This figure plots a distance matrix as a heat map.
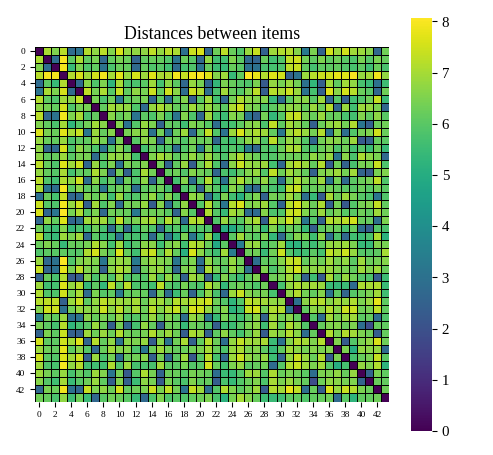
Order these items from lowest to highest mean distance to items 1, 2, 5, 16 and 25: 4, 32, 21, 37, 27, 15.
27, 4, 21, 15, 37, 32
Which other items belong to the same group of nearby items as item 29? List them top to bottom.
39
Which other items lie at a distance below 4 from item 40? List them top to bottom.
9, 11, 15, 22, 34, 41
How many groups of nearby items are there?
8
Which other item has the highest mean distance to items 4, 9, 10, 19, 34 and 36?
3
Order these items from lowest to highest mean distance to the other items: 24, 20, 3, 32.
20, 24, 32, 3
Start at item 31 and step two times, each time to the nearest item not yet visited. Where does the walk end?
32
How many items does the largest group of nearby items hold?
9
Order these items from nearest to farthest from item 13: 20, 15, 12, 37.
37, 12, 20, 15
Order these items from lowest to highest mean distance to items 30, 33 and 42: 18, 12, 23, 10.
18, 23, 10, 12
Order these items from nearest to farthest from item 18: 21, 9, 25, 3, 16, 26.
21, 25, 9, 26, 16, 3
